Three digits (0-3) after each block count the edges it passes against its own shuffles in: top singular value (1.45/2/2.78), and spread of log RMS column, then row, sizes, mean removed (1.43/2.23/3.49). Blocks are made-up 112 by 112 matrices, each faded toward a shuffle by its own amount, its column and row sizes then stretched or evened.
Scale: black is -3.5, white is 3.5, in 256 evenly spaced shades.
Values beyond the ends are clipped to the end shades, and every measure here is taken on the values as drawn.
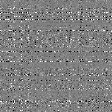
0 2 3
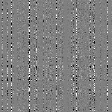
2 3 1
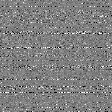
1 0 3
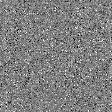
0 1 1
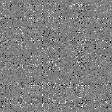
2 2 2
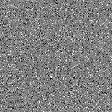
2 0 1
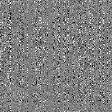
0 3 2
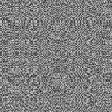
3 1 1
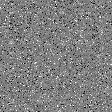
1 0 0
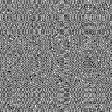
3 0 0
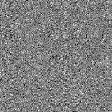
2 1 0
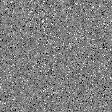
0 1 0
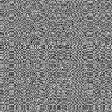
3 0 2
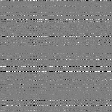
3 1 3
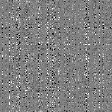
0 3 2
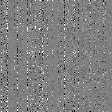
1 3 1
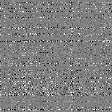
1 2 3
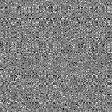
3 0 2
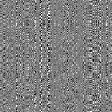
3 3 0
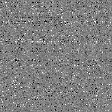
1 1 2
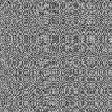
3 1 0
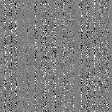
1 3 1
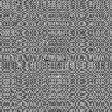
3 1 0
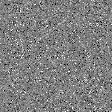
0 1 1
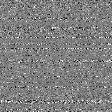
0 0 3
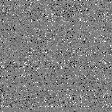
0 1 2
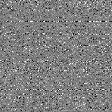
2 0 2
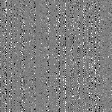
2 3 0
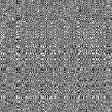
3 2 2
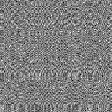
3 0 0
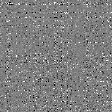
0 2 2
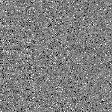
1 1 1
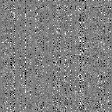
1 3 1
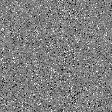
0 1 0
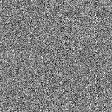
1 1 0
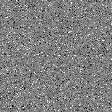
1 0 1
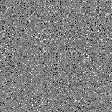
2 0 1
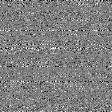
0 0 3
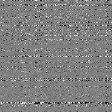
2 2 3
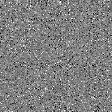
1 1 1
